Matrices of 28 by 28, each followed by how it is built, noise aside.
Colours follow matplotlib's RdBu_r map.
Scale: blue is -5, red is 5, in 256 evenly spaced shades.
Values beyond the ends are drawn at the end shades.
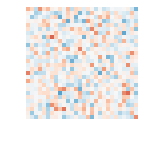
noise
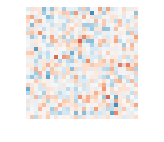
noise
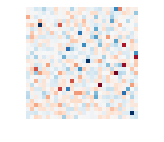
sparse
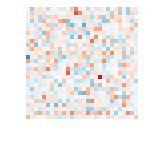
noise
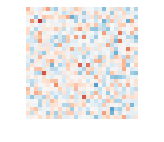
noise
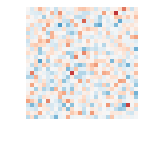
noise
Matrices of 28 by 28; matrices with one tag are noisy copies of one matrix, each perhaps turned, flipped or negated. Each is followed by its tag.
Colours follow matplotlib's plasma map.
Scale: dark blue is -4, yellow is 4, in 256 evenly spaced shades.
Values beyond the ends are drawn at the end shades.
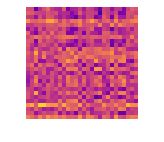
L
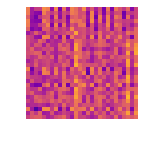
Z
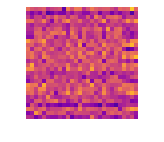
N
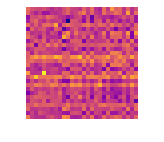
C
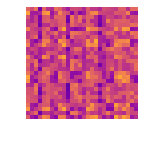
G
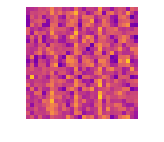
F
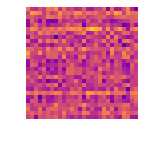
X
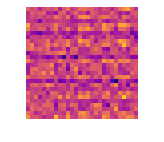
F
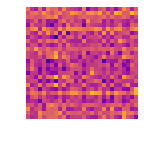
X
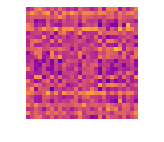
X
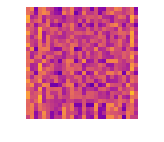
N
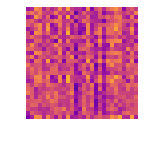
C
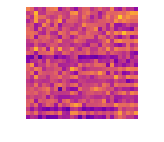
Z
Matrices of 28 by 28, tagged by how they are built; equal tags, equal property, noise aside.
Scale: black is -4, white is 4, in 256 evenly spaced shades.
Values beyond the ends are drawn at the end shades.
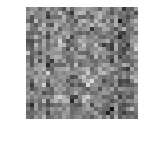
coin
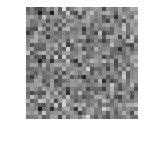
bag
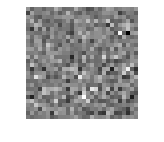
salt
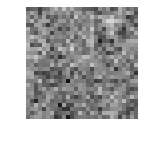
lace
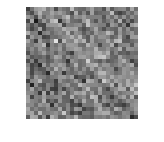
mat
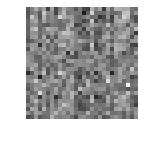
coin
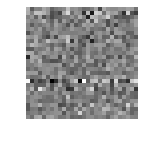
salt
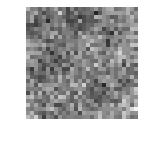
lace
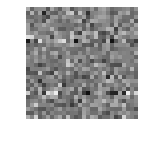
salt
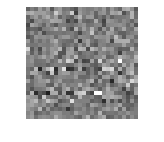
salt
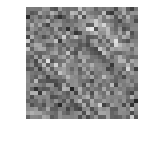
mat
